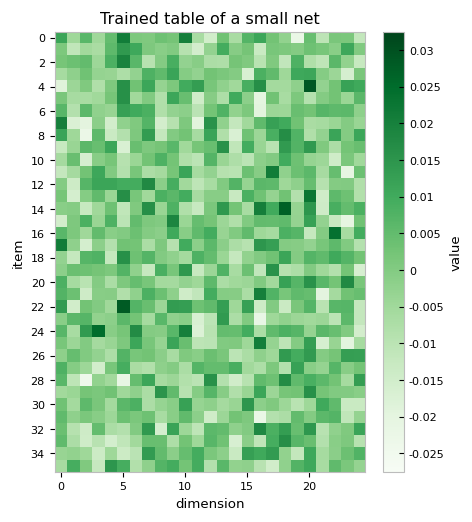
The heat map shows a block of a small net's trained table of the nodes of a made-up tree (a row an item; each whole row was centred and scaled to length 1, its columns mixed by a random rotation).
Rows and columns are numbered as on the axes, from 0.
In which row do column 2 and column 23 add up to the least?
28
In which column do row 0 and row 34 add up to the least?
19
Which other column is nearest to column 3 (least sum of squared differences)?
6
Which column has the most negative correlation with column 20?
0
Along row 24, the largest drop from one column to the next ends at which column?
11
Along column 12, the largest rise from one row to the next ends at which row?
32
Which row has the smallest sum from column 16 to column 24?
23
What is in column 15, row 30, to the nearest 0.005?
0.015
